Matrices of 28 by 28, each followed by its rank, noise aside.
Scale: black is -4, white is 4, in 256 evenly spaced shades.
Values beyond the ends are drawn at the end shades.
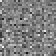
eight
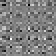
two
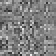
four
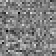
six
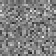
eight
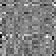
three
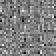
six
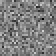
eight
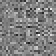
four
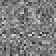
six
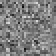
six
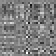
three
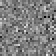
eight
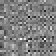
four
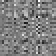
three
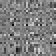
four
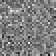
eight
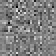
four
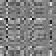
two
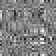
four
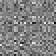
three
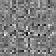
three
